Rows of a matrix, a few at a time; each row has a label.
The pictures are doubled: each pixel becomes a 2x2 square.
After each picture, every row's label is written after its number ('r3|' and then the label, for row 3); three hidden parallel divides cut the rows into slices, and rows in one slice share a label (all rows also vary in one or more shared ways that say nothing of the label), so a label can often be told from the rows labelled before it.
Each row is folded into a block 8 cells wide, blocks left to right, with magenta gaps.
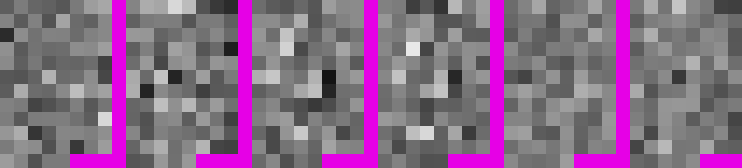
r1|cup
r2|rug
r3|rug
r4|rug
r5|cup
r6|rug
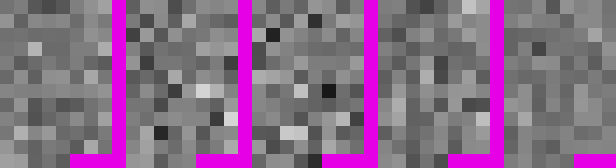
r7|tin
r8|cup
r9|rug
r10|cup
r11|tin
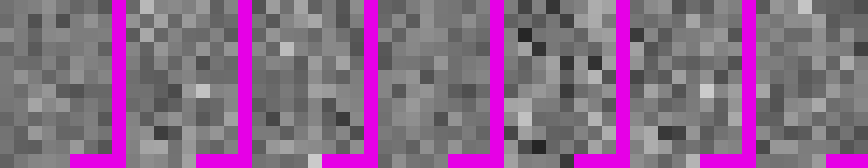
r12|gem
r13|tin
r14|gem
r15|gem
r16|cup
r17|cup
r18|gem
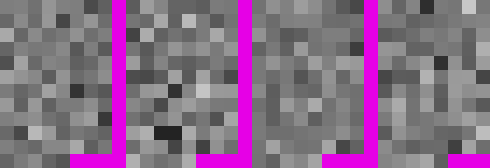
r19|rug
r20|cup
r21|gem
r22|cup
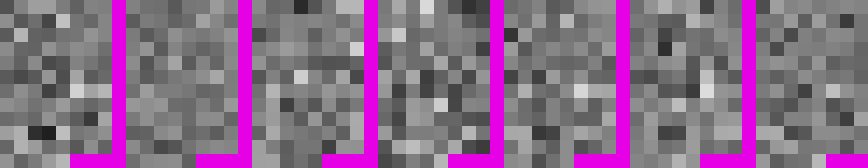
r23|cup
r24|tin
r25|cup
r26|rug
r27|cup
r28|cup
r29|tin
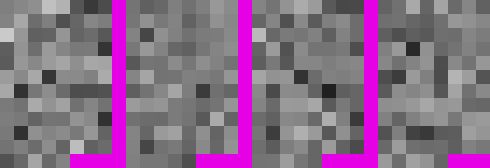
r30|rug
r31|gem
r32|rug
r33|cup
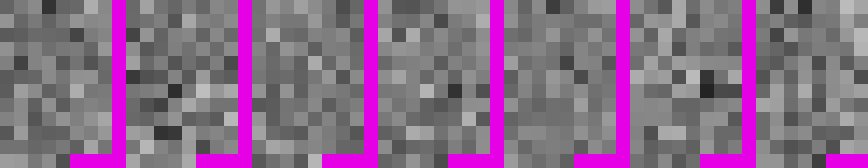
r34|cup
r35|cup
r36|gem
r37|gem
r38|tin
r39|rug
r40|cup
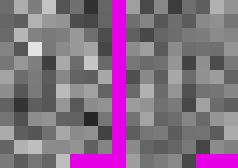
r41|rug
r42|cup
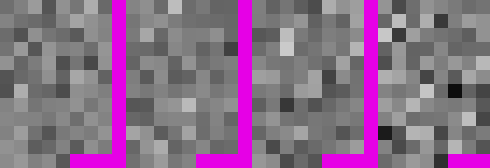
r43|cup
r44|gem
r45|gem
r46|rug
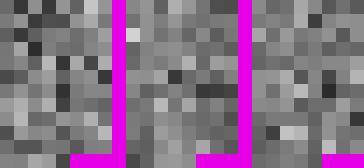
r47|cup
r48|rug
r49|rug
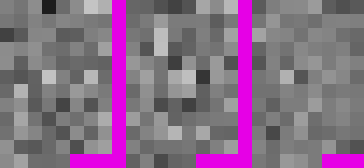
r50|cup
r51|gem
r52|gem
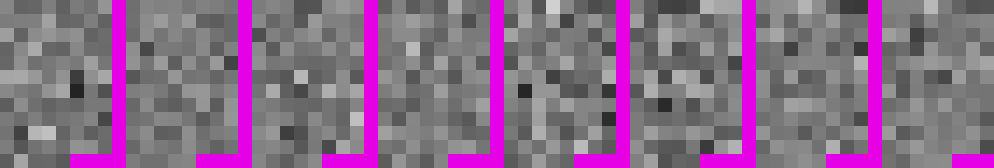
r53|rug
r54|tin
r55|cup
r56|gem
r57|rug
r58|tin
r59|gem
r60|gem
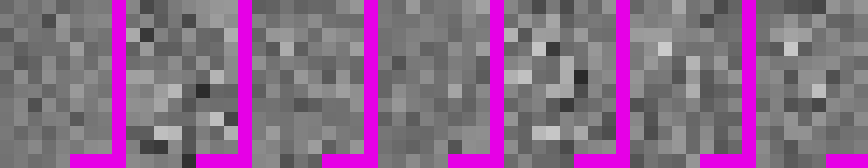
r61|tin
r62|gem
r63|tin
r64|tin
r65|rug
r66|rug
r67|gem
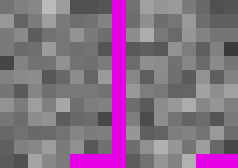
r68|gem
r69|gem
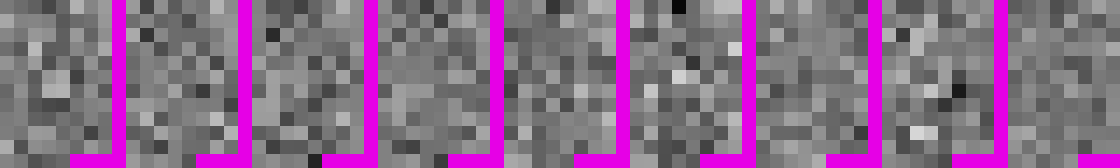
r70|gem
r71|tin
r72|tin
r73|tin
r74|cup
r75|cup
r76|gem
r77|rug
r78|tin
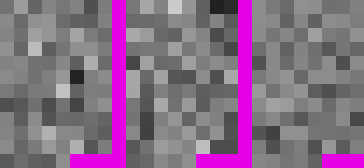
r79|rug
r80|rug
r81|gem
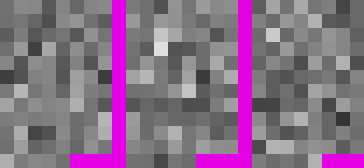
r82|cup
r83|rug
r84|gem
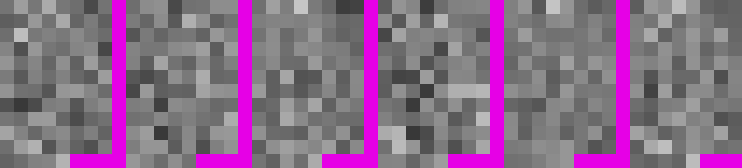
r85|gem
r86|cup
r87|gem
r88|cup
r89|gem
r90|gem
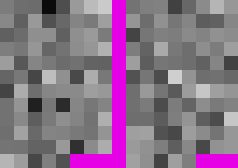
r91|cup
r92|cup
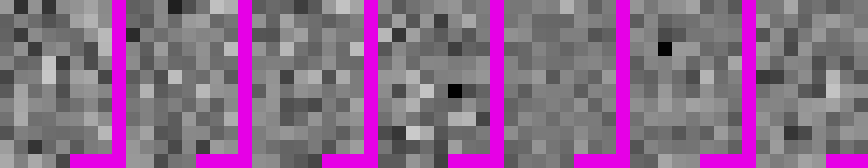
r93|cup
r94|cup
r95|tin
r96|rug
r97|gem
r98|tin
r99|cup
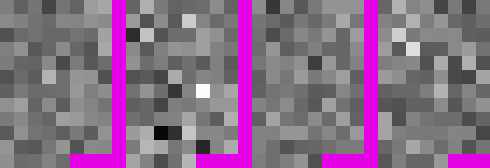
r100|cup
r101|cup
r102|tin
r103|rug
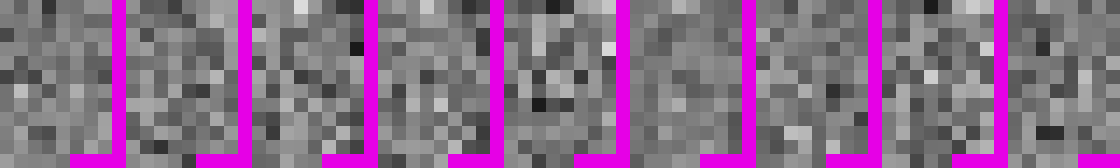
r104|cup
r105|tin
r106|rug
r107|rug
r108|tin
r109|gem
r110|rug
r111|cup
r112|cup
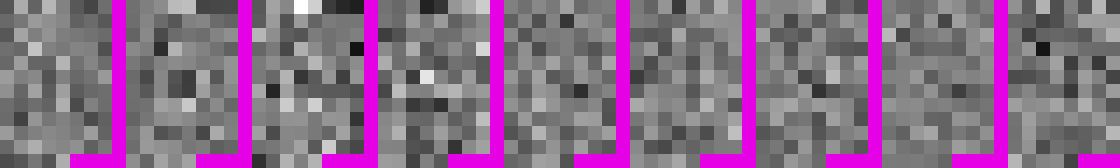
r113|rug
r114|tin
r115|rug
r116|cup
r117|gem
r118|cup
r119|gem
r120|gem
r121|cup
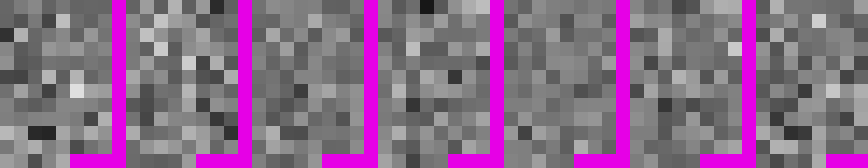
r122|cup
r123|rug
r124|tin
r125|tin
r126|gem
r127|tin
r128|tin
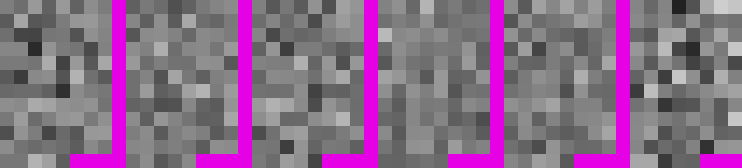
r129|cup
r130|tin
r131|tin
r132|rug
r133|tin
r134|cup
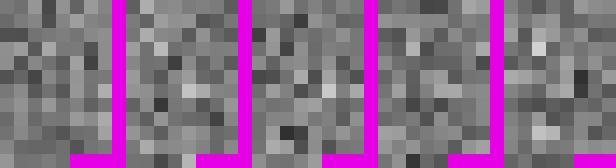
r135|cup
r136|gem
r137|cup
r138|tin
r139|rug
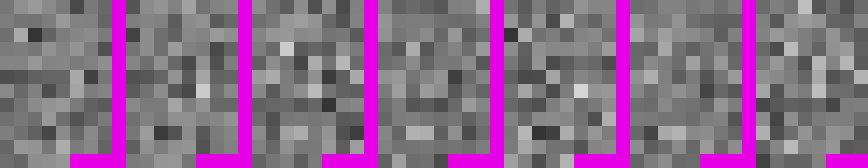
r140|tin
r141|cup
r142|rug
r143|gem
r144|cup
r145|rug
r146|rug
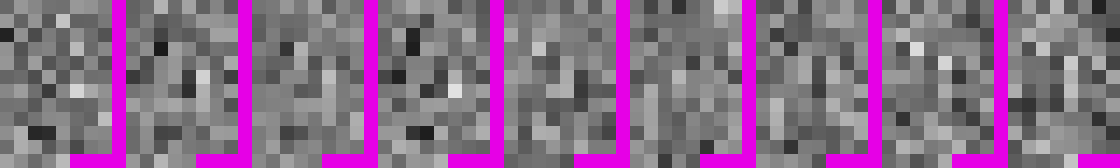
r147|cup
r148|cup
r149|cup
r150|cup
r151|rug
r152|cup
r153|cup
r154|rug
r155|rug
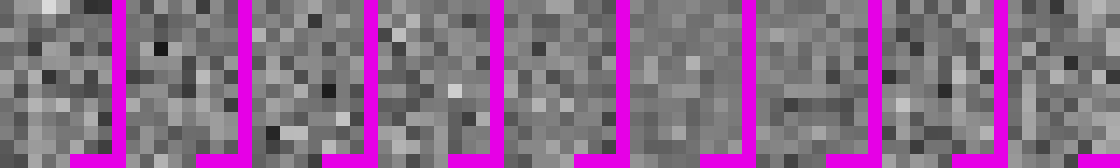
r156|rug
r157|cup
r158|rug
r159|tin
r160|gem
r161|gem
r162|gem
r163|cup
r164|cup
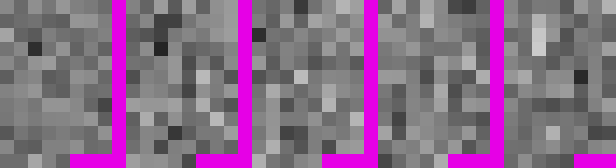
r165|tin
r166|cup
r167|cup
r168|rug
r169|gem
